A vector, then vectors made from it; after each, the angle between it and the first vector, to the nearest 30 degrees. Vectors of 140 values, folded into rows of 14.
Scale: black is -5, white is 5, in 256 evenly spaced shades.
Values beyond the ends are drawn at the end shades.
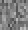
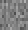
150 degrees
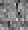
60 degrees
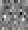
90 degrees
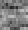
60 degrees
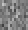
120 degrees
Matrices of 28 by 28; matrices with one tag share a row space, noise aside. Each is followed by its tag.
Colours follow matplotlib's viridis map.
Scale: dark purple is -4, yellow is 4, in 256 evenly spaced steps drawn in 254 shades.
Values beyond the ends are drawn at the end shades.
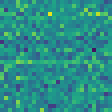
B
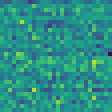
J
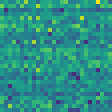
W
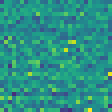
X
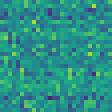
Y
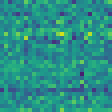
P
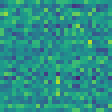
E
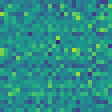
E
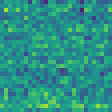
P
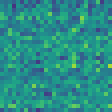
W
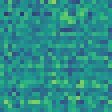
X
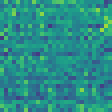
B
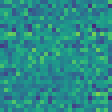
E
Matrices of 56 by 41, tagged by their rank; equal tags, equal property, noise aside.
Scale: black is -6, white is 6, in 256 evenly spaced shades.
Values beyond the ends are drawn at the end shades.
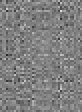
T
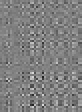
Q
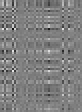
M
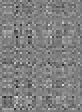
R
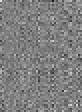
T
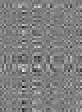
Q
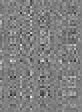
T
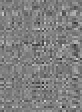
T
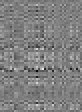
Q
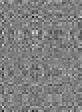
R
